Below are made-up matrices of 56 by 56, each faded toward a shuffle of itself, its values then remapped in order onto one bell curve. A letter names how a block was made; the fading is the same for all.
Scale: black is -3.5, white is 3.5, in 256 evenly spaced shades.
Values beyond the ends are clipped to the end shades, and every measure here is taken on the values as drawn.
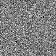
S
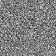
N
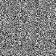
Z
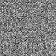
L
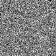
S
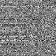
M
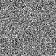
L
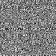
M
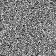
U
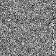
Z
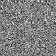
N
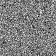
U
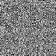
N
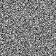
S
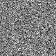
S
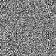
L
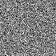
N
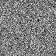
U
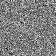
U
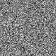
N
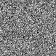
U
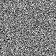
U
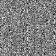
Z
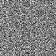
L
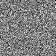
S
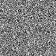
N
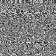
M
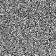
S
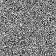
N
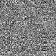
L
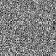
L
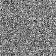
N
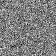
U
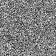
U
